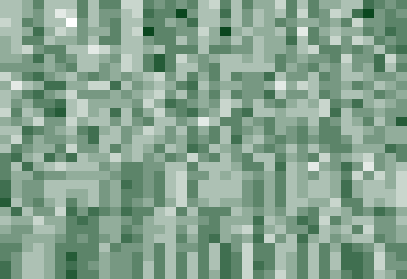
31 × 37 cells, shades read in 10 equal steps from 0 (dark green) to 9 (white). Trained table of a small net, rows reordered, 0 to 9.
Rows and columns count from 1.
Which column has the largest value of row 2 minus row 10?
6
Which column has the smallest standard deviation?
10
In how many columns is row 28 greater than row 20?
9
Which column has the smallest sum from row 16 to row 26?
12
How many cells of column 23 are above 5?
8
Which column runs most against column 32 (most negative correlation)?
35
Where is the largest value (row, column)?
3, 7
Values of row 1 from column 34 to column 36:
2 3 4
